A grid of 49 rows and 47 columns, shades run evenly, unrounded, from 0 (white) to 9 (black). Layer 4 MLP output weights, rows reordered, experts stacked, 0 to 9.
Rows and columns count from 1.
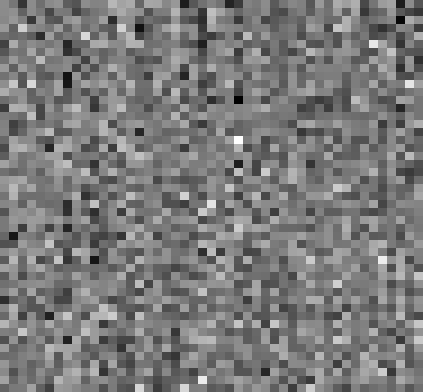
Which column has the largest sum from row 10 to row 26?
43
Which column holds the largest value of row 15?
5
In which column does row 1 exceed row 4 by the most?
3
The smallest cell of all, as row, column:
18, 27
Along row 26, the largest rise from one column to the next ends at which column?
25
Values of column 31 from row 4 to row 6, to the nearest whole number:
6 5 5
